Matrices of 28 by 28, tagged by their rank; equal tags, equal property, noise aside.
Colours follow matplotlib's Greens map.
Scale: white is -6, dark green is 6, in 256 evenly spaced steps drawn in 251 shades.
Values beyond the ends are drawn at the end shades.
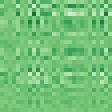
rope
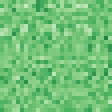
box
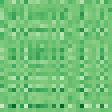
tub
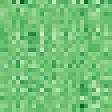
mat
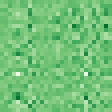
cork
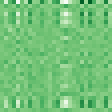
tub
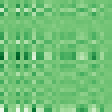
tub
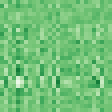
rope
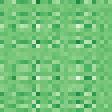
tub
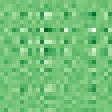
tub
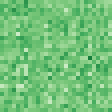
box
